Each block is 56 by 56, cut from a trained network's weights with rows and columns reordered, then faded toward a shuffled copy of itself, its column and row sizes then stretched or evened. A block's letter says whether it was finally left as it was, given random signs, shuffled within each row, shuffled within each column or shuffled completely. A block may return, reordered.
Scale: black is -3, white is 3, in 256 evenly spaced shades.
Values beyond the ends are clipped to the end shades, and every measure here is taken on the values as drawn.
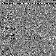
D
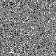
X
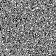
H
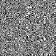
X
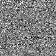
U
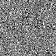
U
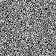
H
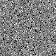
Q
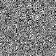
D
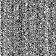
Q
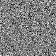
U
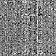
X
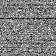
U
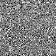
D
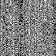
X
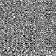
X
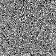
Q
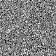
Q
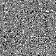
D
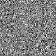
X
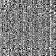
X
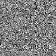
X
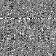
X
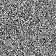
H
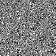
D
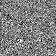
U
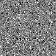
D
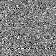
U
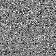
U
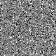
Q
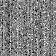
Q
